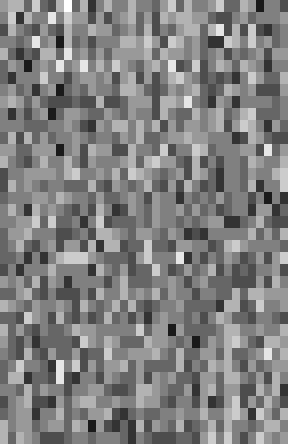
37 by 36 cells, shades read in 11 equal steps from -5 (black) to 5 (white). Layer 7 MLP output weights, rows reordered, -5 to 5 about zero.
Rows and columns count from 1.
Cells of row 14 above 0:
14
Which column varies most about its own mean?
8
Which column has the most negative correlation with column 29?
13
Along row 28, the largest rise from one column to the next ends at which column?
23
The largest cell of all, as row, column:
1, 9
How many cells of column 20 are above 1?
6
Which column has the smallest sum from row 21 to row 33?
25
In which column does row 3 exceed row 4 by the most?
28
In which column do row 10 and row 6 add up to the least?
4
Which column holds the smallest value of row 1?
33
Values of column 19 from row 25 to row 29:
0 -2 -3 -1 2
